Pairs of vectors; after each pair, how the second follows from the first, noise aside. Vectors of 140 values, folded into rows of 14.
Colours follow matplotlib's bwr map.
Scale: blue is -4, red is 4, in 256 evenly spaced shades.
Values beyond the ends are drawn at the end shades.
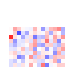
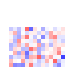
reversed, negated.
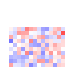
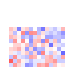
reversed.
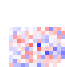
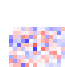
reversed.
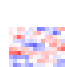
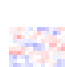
shrunk.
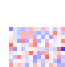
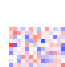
reversed, negated.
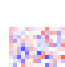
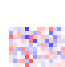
reversed.
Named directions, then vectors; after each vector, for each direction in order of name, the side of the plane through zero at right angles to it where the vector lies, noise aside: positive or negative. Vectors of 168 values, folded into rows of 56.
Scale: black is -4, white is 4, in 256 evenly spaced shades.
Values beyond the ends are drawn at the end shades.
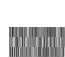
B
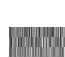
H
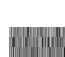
negative, negative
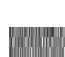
positive, positive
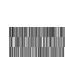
positive, positive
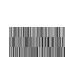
negative, negative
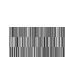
positive, negative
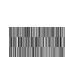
negative, positive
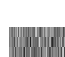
negative, negative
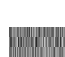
negative, positive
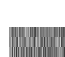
positive, negative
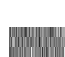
positive, positive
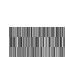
negative, positive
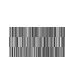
positive, negative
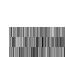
negative, negative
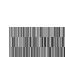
negative, negative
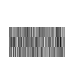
negative, positive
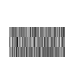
positive, negative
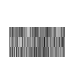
positive, negative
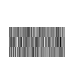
negative, positive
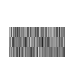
negative, negative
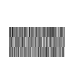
positive, positive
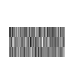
positive, positive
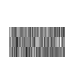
positive, negative
